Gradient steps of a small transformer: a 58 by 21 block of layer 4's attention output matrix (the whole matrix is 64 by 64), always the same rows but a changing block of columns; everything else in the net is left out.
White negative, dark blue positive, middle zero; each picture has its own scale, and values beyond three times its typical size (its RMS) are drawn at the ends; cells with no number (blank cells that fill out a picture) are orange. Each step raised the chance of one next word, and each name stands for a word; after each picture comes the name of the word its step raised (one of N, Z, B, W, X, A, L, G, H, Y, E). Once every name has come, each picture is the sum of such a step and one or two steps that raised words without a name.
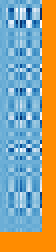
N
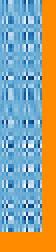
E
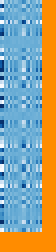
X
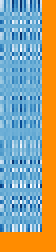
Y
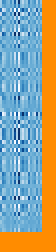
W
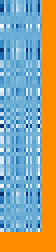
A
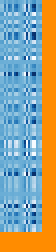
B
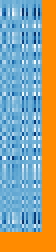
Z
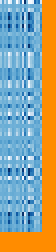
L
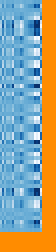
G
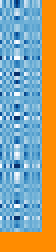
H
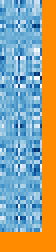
A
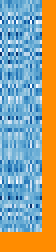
G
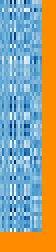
Y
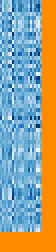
A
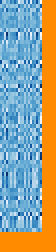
E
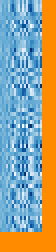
A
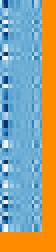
Y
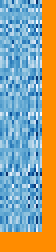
W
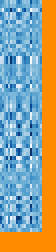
Z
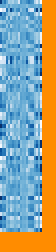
E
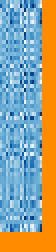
H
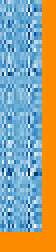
B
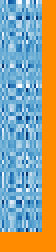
G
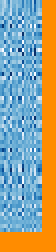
A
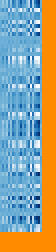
W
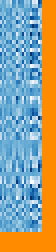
H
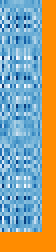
L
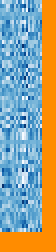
A
